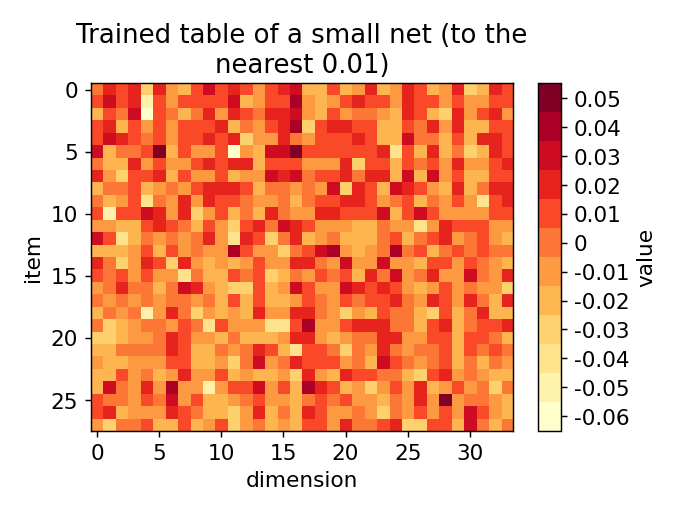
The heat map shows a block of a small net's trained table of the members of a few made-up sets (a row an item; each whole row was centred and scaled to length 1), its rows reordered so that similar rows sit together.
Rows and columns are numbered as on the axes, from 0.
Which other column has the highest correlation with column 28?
30
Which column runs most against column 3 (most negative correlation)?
28
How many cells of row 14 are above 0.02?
2
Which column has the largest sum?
16
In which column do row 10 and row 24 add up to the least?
9
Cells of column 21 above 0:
10
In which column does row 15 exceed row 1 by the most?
4
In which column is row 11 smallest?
26
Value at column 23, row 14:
0.03
